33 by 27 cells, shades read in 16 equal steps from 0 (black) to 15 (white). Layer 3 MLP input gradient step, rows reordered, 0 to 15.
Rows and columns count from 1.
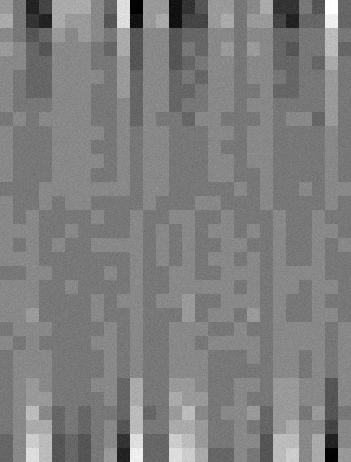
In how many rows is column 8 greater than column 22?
10
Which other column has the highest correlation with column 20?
18
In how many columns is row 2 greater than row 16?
12
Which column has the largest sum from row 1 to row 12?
26
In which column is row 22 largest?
15
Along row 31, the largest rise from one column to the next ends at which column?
11
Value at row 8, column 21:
8
